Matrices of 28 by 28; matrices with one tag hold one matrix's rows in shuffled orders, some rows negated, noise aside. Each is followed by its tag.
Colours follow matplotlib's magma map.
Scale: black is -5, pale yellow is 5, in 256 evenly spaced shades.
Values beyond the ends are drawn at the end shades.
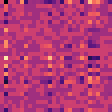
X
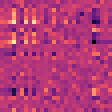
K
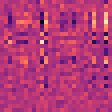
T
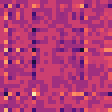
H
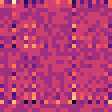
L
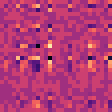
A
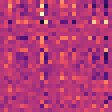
T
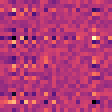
K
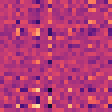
A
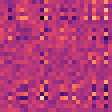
T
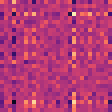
L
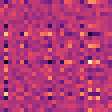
X
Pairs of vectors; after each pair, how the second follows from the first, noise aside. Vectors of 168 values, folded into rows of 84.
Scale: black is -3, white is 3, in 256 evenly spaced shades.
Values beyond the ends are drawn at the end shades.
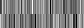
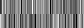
copied.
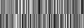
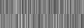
wrapped around, shrunk.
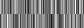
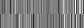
partly zeroed.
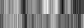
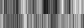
negated.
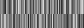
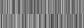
wrapped around, negated, shrunk.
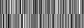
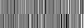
wrapped around, partly zeroed.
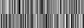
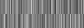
wrapped around, negated, shrunk.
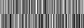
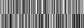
copied.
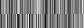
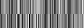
copied.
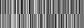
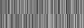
wrapped around, shrunk.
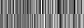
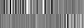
wrapped around, negated, partly zeroed.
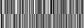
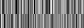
negated.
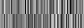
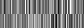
negated.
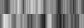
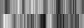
copied.
